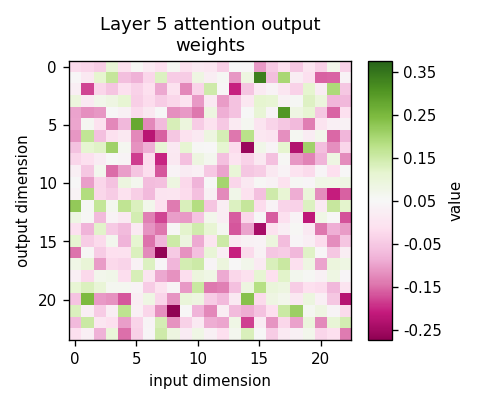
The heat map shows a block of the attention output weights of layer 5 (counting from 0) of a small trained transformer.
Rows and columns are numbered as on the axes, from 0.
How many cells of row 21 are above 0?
12
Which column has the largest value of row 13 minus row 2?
1
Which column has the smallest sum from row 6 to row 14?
7
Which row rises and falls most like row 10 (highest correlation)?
2
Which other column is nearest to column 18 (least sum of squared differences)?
20
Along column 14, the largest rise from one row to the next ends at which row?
23
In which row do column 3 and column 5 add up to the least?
9
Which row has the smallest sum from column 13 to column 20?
14
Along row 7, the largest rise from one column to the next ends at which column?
19
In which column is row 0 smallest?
15
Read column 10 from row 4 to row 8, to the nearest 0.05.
-0.15 -0.05 0 0.05 0.1
